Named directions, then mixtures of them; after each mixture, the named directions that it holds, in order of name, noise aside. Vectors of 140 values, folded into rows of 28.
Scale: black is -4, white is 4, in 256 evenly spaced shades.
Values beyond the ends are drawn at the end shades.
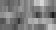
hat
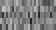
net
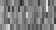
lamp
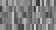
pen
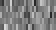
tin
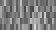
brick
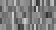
pen.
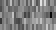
hat, pen, tin.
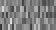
brick, lamp, net.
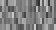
lamp, pen.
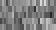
hat, pen.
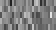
pen, tin.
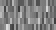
brick, lamp.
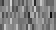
net, tin.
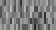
brick.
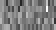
lamp.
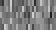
tin.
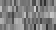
hat, pen.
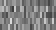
brick, lamp, net.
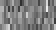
lamp.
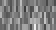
brick.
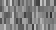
pen, tin.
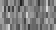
lamp.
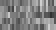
hat, lamp, net.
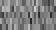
net.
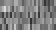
net.
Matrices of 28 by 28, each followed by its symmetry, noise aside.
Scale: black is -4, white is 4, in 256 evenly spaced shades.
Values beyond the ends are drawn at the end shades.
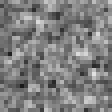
no symmetry.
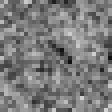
symmetric across the other diagonal.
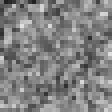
symmetric.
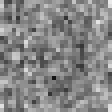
mirrored top to bottom.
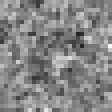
symmetric.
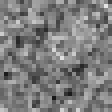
symmetric across the other diagonal.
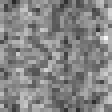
mirrored top to bottom.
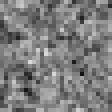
no symmetry.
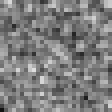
symmetric across the other diagonal.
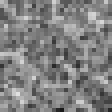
symmetric.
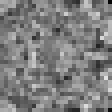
mirrored top to bottom.
